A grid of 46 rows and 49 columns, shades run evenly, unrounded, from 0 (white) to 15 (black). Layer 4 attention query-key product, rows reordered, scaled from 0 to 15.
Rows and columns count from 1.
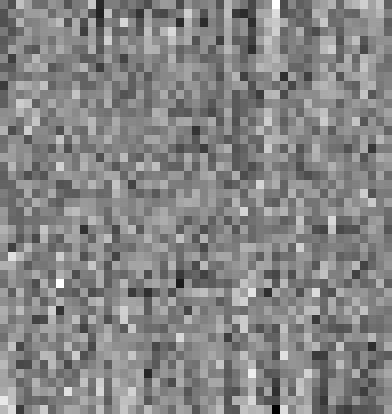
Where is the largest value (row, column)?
46, 35
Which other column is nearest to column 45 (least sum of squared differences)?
12
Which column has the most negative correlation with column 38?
40
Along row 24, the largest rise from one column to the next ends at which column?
32
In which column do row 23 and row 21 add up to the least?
33
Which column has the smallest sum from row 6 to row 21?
34
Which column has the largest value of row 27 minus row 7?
5
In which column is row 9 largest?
36
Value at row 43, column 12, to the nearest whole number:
8
